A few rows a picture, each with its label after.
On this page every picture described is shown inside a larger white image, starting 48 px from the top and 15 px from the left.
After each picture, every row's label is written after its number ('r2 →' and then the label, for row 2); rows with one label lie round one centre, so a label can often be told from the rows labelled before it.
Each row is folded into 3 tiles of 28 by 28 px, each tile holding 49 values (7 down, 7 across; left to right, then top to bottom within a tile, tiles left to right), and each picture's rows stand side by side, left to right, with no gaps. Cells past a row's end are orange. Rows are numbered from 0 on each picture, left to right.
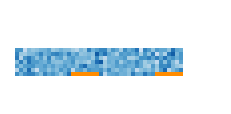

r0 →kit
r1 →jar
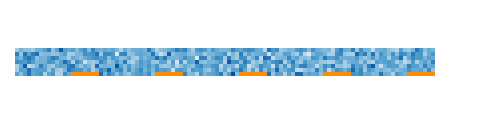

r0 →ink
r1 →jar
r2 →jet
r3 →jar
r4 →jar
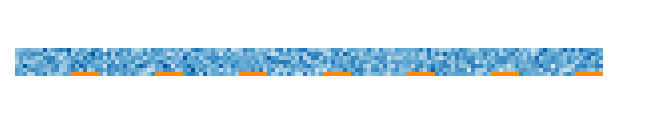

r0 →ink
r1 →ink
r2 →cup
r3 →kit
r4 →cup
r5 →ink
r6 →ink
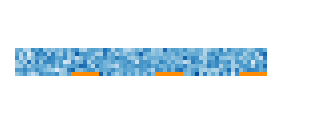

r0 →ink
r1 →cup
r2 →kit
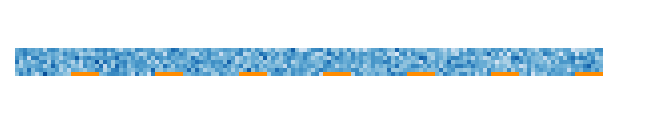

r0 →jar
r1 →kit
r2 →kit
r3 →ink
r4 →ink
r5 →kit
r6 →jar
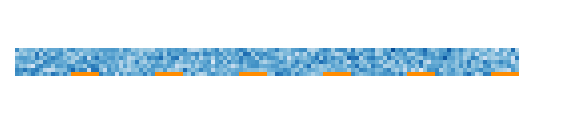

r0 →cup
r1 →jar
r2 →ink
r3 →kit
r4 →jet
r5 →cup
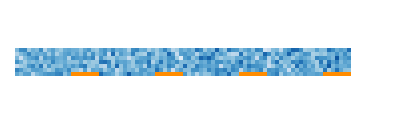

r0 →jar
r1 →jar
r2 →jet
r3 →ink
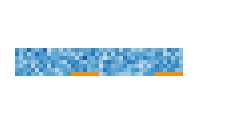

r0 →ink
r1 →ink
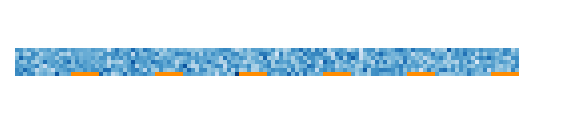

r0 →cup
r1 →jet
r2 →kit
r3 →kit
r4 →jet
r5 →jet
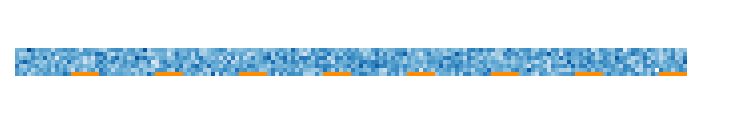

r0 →jet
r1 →cup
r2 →kit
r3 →ink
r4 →kit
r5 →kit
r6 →jar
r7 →cup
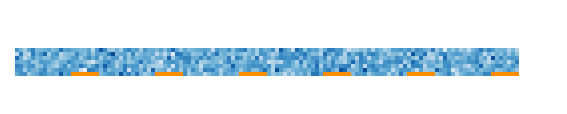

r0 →jet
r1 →kit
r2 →cup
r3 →jet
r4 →ink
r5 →ink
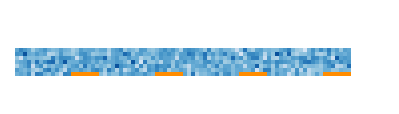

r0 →ink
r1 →jet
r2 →jar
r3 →ink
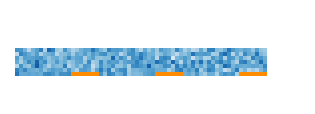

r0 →jar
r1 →cup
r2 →ink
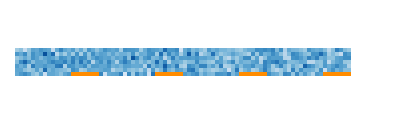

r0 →ink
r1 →kit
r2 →jar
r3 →kit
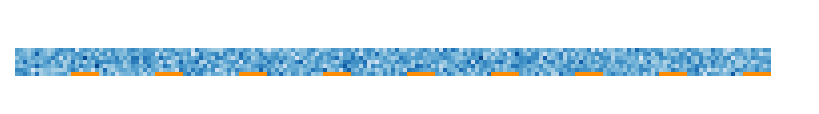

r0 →ink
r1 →kit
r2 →cup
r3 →cup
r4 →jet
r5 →cup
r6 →cup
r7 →kit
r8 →jar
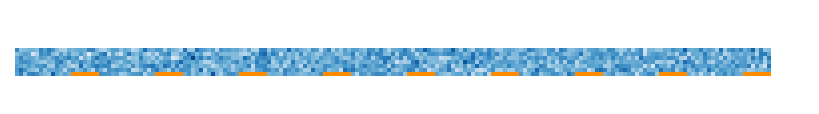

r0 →kit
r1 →cup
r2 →cup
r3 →cup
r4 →ink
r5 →ink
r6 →cup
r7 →jar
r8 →jet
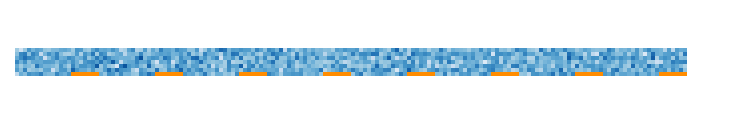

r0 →cup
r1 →cup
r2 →kit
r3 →jar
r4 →ink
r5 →ink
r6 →jar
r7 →jar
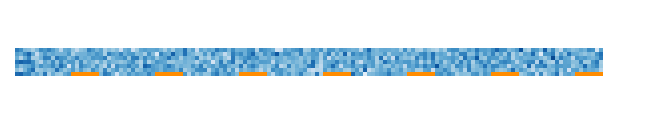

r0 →kit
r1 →ink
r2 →jar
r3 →ink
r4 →jet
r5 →jet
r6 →kit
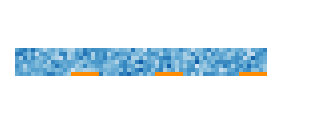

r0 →jar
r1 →jar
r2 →ink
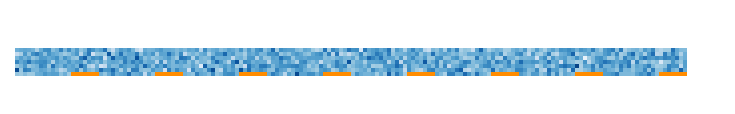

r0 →ink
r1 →ink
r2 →cup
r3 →jar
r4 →jet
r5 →cup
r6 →kit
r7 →jar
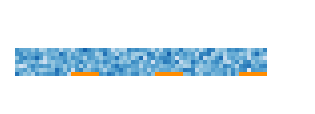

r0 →jar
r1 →jar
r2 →ink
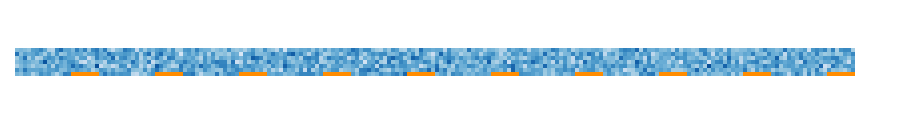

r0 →ink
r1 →ink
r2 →jar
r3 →jar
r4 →jar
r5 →cup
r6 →kit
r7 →jet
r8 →cup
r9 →jet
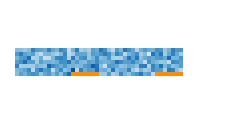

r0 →cup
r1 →ink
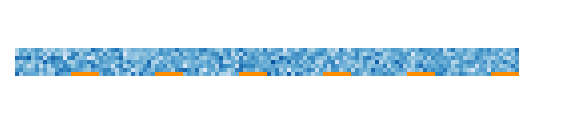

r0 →cup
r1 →cup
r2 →ink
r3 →kit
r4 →jet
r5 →cup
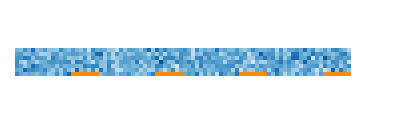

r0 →cup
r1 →ink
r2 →kit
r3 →kit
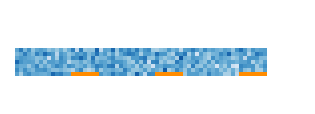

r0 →jar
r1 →kit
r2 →ink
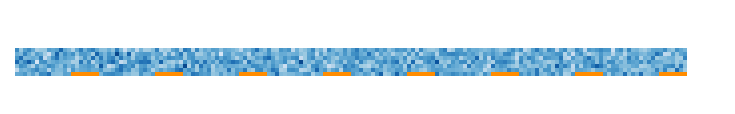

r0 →cup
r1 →cup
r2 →kit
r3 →cup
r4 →cup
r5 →jar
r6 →cup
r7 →kit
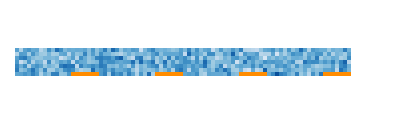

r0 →cup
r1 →cup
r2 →jar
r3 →kit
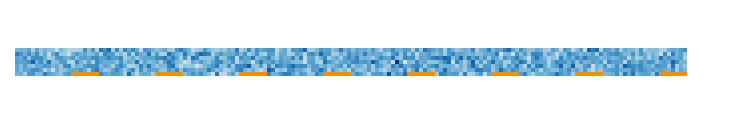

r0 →cup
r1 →jar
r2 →ink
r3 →kit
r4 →kit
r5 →kit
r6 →jar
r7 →jar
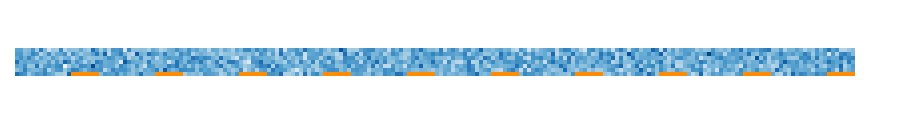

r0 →cup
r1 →cup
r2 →cup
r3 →kit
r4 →jet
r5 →jet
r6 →kit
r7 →jet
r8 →ink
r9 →ink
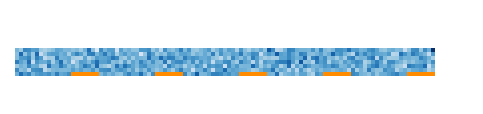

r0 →cup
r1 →jar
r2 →jar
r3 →ink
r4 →jar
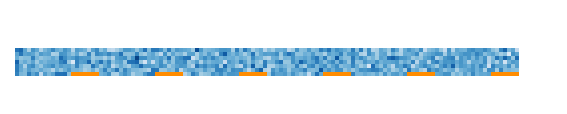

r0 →jar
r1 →ink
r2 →jet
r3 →ink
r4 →cup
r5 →kit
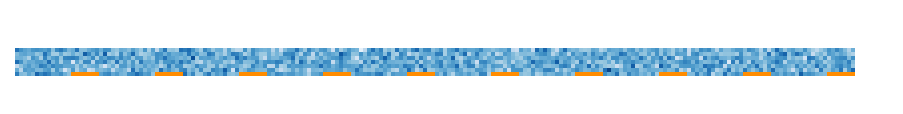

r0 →jar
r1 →jar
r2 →jar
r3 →ink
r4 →ink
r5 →jet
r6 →ink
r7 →ink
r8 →jet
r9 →jar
